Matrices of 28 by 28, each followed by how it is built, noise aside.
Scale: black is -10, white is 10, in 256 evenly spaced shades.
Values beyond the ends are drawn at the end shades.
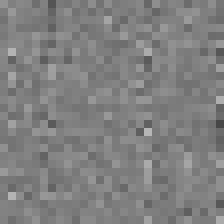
uneven columns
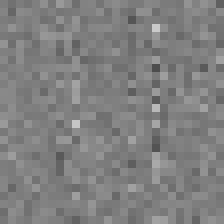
uneven columns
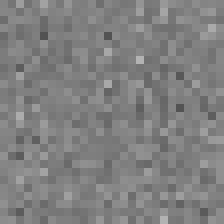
uneven columns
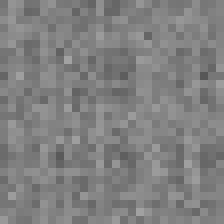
blocks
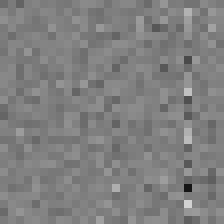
uneven columns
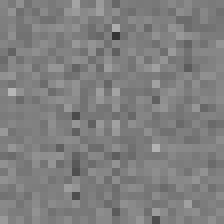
uneven columns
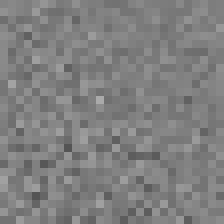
lower triangular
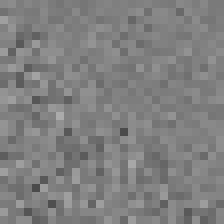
lower triangular
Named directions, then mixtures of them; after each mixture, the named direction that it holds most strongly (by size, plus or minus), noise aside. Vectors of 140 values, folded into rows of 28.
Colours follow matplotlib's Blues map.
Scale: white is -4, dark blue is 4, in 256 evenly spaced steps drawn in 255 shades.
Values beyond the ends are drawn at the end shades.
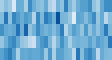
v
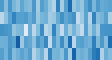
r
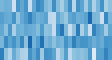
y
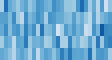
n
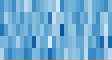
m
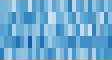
y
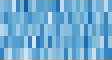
m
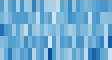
m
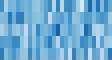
n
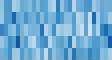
r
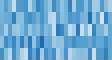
y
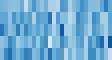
m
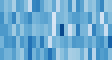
y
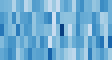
m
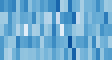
v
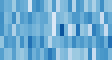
y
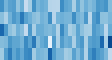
m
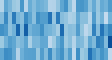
v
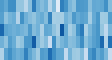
m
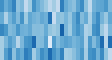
m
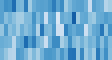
v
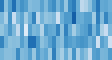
v
